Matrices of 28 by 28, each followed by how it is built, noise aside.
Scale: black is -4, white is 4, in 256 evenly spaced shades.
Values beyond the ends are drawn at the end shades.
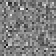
low rank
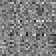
low rank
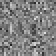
low rank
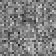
blocks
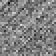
Hankel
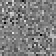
block diagonal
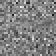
uneven rows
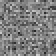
blocks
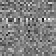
low rank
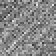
Hankel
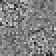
block diagonal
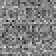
blocks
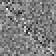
banded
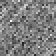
Hankel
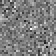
block diagonal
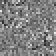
block diagonal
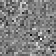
block diagonal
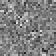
block diagonal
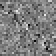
banded
